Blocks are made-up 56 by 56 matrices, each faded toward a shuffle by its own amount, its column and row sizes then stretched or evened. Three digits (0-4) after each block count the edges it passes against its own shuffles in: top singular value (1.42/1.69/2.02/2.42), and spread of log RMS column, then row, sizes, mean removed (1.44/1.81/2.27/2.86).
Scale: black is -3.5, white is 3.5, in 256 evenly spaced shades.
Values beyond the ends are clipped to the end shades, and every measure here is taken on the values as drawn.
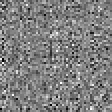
2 3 0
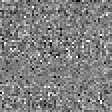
1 0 2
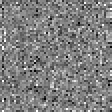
2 1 0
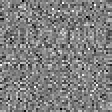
3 0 0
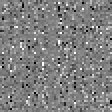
1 3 1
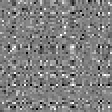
4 2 3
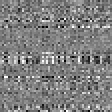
4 2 4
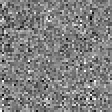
2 2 2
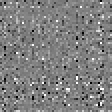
1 3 2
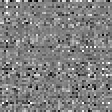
0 2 4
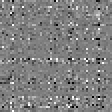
1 3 4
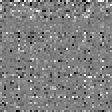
2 2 4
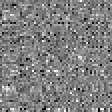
3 0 2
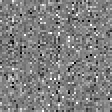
2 3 0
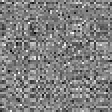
4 0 2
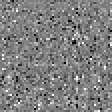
1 1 1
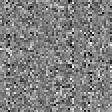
2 3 0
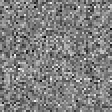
2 0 1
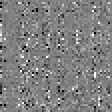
1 4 2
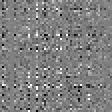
3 4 3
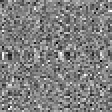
3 2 0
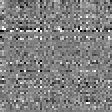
3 2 4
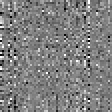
3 4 1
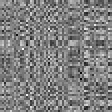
4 4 0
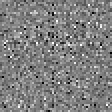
2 0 2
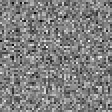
2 0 2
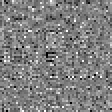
2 0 2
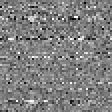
2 0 4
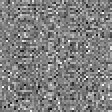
3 1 0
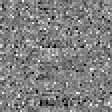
2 0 1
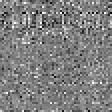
3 0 3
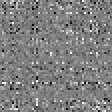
1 3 4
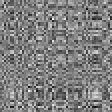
4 3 3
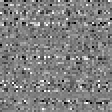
2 0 4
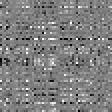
4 3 4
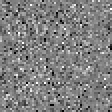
2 1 0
